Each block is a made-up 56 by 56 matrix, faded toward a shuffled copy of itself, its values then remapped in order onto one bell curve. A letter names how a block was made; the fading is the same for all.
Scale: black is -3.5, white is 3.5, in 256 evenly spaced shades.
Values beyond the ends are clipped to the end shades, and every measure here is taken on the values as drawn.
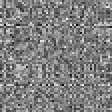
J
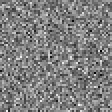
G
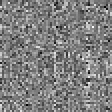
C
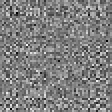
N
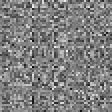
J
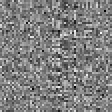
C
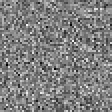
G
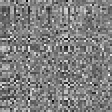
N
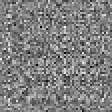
C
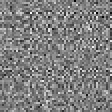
J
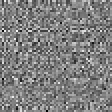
N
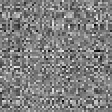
J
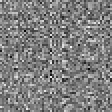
C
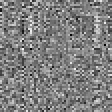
C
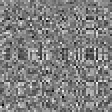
N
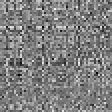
J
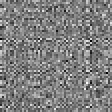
N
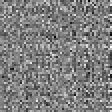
C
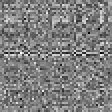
J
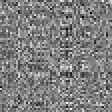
C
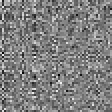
C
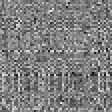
J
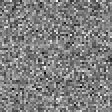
G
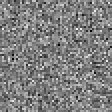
G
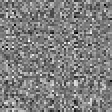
C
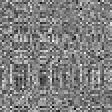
N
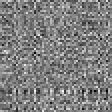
N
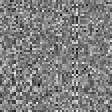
C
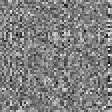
C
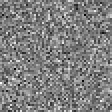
G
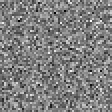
G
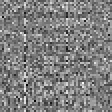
C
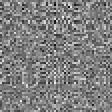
J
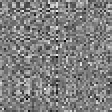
J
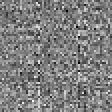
C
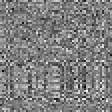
J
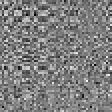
J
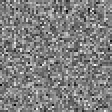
G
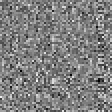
C
